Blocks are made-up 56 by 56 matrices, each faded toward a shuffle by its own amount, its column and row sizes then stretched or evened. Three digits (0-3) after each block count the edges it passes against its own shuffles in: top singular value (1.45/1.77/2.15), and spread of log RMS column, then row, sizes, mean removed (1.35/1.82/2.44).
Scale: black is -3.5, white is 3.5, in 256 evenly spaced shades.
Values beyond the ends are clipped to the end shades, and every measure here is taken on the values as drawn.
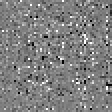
1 2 1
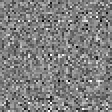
2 2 2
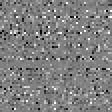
0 0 3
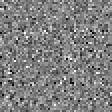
1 0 2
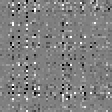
0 3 3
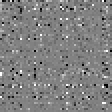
0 2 3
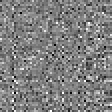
3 2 2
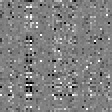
3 3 2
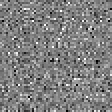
2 0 2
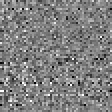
1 1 3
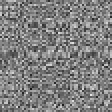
3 0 0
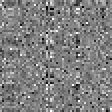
3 2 0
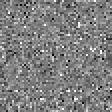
1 0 1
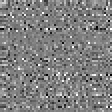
3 0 3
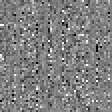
0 3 0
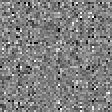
1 2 2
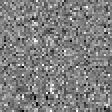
2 2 1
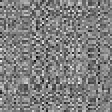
3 3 0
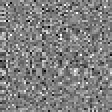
3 1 1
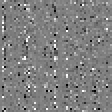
0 3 1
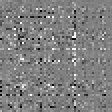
1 3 3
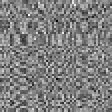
3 1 1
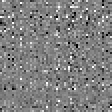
0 3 2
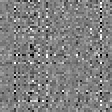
3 3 2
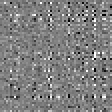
3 3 3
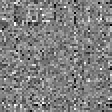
1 2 1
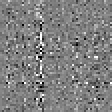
2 3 2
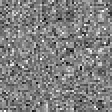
2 0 0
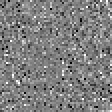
1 2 0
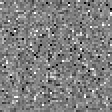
0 0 0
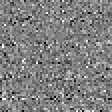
1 0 2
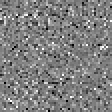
2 1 1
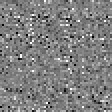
1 1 2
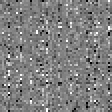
0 3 1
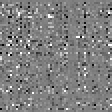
1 3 3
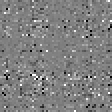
0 2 3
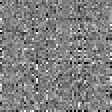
3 3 2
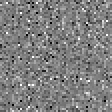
0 2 1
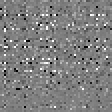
2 1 3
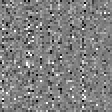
1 3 0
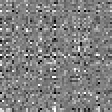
3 3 2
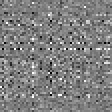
3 2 3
